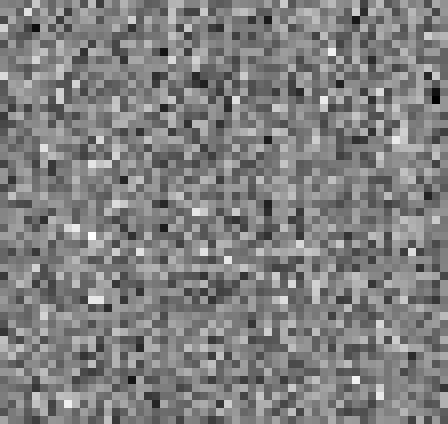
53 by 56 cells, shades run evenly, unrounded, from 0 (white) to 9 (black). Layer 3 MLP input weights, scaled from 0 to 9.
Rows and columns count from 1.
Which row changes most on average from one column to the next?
13
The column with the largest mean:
47
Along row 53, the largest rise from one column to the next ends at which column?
15
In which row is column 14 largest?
39
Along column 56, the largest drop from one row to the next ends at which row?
50
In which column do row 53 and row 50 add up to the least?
48
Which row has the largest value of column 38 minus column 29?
33
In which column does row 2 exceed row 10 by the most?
55
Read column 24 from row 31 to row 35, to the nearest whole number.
5 5 5 4 6
